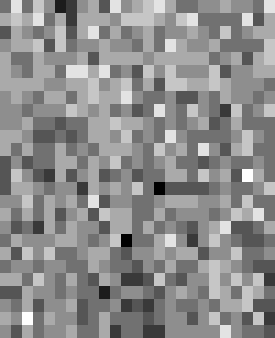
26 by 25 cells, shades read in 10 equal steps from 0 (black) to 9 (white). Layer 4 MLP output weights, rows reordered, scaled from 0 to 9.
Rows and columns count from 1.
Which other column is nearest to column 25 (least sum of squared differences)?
14
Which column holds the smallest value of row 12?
21
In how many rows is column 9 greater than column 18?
15
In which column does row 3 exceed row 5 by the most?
9
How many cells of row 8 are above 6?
2
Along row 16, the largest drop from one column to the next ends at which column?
10
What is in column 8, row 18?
5
